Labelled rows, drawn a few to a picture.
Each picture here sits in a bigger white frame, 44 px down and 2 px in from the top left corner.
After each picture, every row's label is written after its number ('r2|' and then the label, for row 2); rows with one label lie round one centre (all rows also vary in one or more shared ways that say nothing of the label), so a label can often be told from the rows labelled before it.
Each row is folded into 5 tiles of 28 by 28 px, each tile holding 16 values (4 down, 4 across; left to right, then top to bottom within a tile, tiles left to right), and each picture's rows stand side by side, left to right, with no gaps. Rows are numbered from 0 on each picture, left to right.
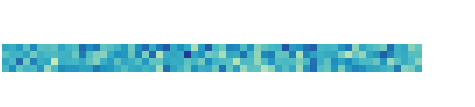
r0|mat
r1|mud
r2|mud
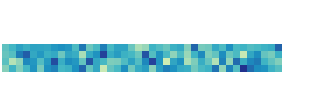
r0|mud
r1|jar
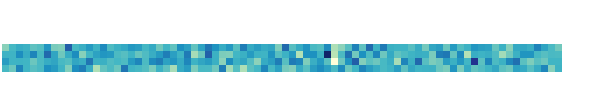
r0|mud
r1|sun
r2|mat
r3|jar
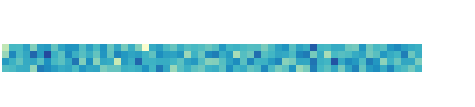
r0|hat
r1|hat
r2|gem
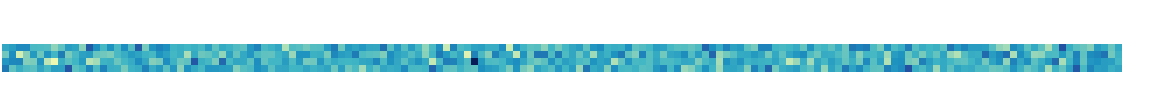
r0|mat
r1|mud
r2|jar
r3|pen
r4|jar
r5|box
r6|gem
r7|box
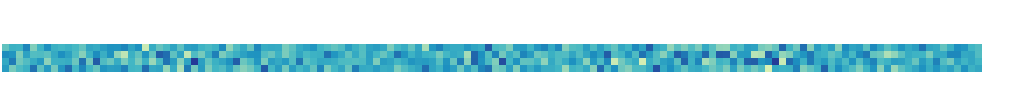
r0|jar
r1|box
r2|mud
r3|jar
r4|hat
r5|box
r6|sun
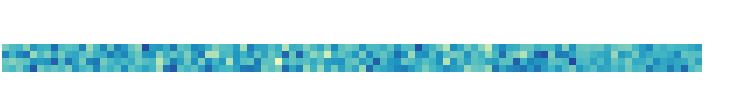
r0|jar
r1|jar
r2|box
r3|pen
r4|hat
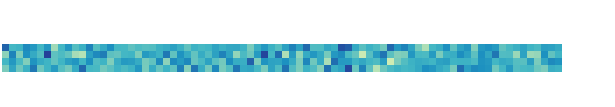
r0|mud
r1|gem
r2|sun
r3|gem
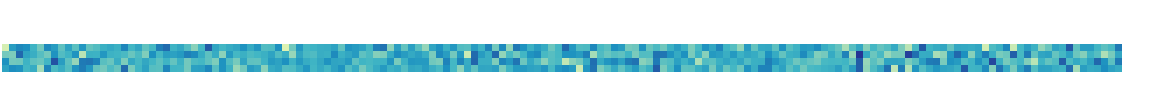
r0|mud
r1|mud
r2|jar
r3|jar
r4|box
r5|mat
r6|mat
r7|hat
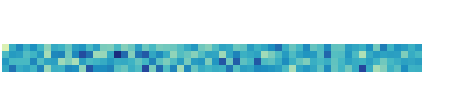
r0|hat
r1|box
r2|mud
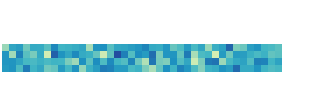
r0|jar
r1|hat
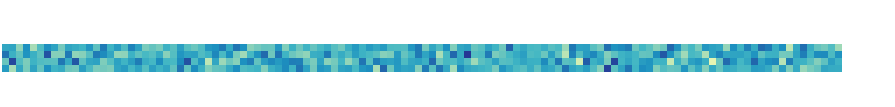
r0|box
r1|box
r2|pen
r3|hat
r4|hat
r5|pen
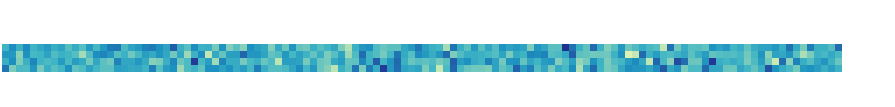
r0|box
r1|mud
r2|pen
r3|jar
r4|pen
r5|sun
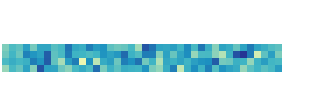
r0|hat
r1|box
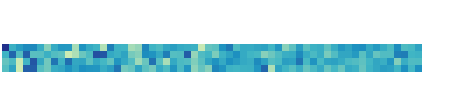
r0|mud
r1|mud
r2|sun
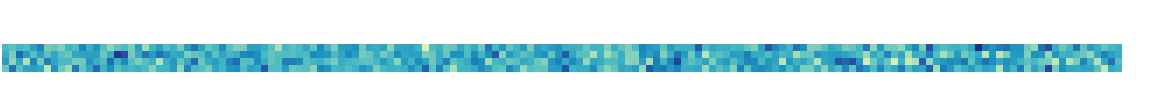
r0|mud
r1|hat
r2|sun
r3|box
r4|box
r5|pen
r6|mud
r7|sun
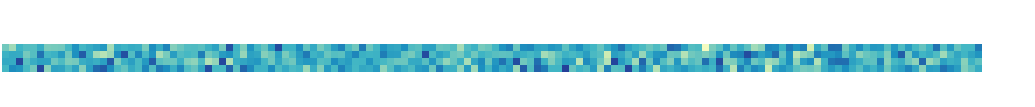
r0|gem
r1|hat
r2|mat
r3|pen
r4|sun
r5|mud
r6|jar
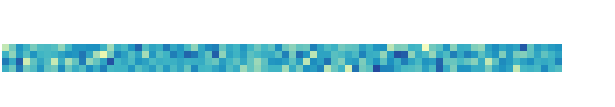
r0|mat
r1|mud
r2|jar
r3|mud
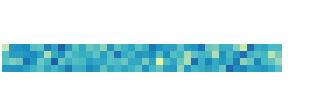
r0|hat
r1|hat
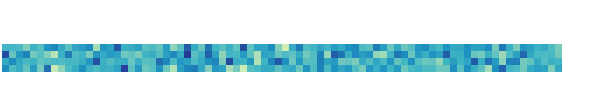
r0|sun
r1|gem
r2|jar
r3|mud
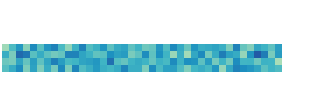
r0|mat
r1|jar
